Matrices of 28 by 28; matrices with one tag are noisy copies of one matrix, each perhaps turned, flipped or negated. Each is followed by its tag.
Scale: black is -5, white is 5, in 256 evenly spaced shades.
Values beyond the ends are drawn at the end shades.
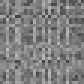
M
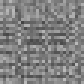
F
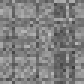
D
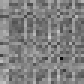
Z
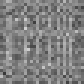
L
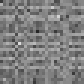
M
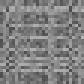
L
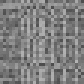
F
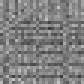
F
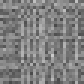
F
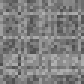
D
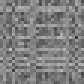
L
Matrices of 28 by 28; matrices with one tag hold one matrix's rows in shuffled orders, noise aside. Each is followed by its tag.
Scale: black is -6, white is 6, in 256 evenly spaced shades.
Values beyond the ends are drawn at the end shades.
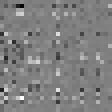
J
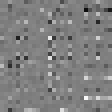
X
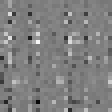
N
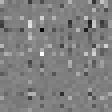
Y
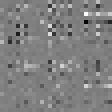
X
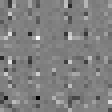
N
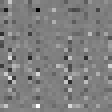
N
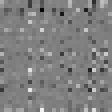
Y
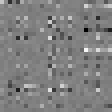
X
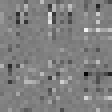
X
